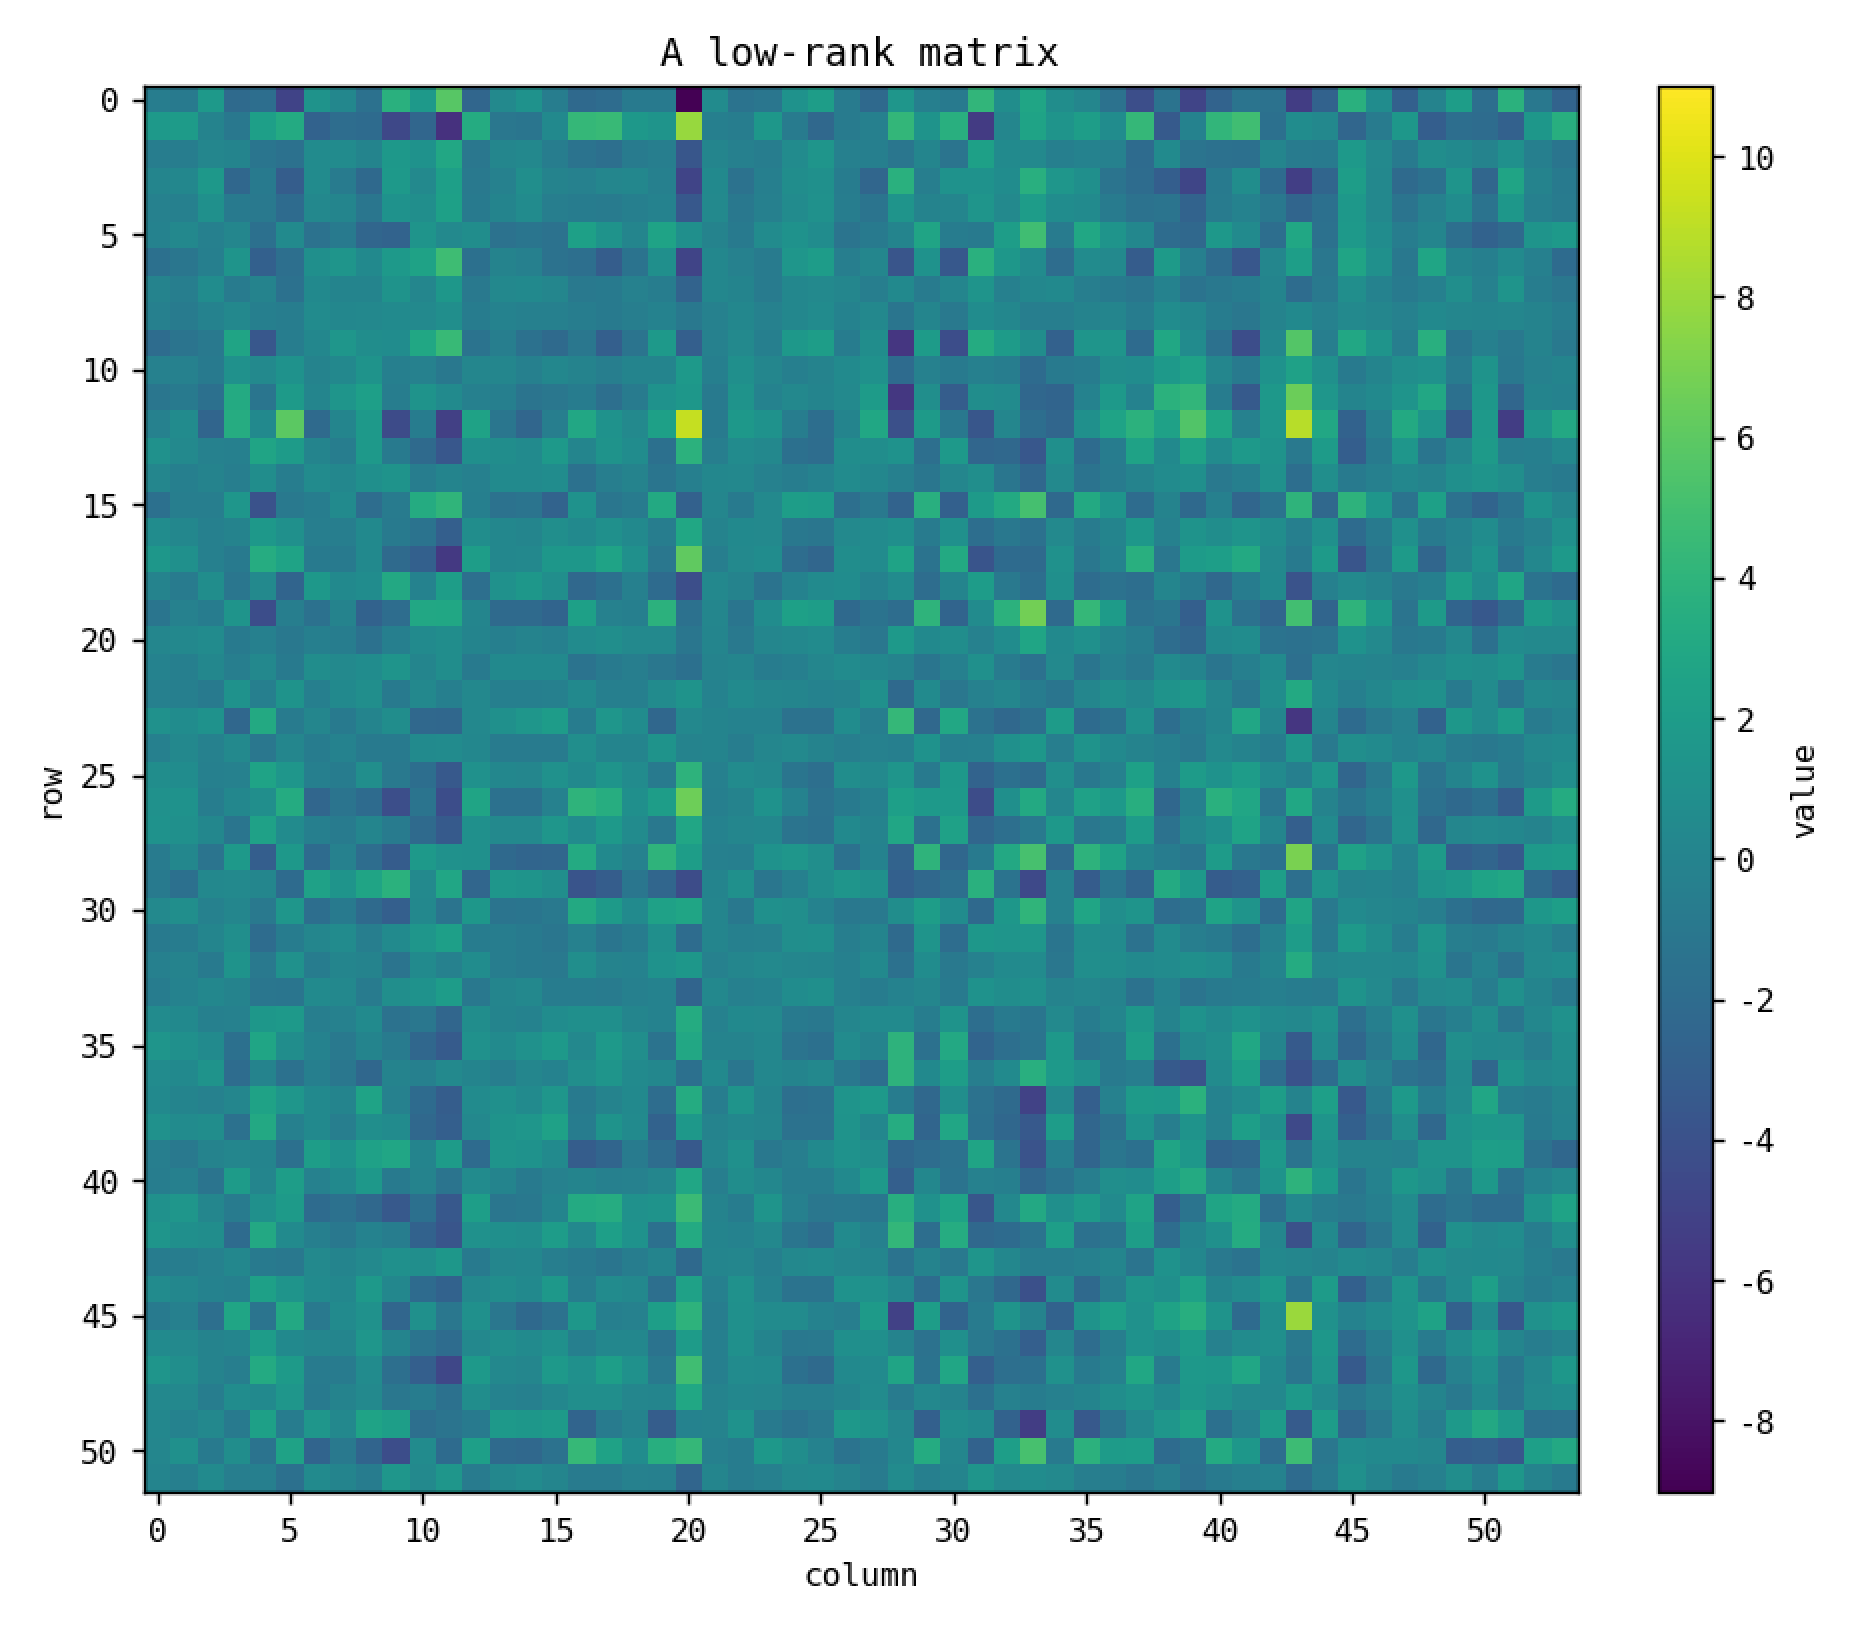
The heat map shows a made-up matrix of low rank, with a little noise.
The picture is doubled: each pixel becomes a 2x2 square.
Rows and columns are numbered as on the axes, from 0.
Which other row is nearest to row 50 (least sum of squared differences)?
30
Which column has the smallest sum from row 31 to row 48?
11
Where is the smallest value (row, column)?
0, 20
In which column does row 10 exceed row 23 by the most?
43
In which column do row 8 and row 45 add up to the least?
28
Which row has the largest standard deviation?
12
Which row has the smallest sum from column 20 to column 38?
29
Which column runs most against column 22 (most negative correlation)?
33
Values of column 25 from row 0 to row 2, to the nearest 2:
2 -2 2
